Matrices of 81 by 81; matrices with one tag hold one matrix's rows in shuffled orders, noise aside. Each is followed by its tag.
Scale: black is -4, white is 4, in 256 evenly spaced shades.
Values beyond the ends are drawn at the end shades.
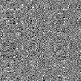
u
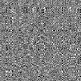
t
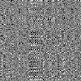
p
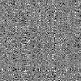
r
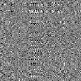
p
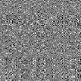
t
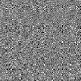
t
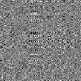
p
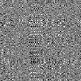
p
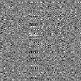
p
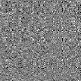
t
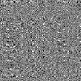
u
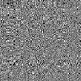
u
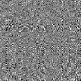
t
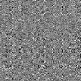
t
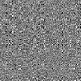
t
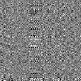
p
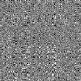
r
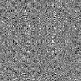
r
